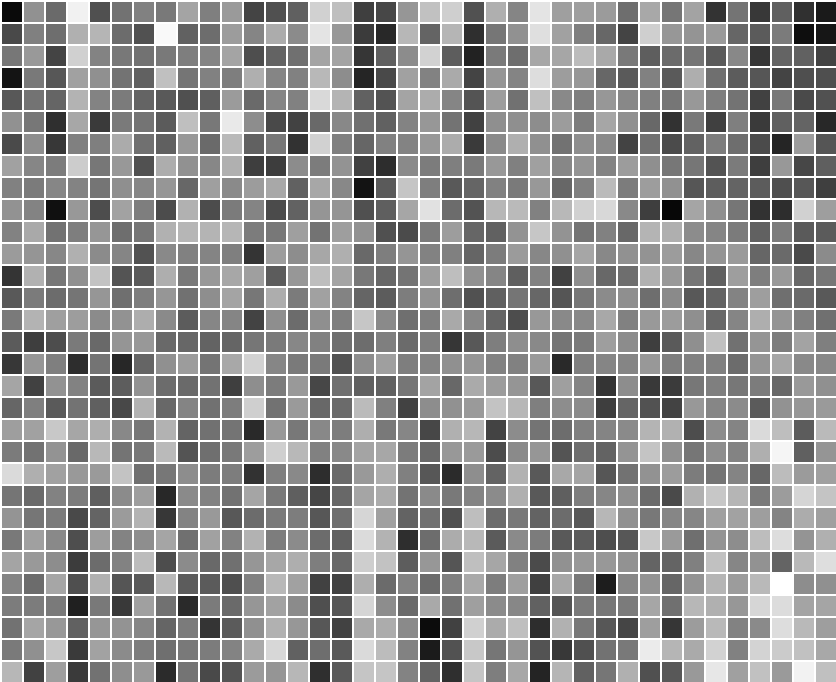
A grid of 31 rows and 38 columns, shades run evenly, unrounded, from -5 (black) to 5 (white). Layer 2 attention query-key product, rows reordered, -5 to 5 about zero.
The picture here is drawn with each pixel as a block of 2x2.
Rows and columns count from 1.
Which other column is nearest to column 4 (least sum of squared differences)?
16
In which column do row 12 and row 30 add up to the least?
20
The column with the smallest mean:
31
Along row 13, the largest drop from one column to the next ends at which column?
6
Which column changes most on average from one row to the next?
12
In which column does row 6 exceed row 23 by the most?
11
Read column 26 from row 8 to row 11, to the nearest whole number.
0 -1 2 1
